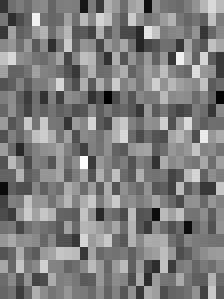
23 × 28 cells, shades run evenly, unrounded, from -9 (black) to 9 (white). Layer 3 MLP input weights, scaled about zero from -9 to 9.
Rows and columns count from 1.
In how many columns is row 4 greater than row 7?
12
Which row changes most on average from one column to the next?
5
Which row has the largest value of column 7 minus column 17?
22
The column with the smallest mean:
1
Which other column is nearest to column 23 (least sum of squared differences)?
7
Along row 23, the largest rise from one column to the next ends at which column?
27
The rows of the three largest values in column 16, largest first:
11, 10, 21
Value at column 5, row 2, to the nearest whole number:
8
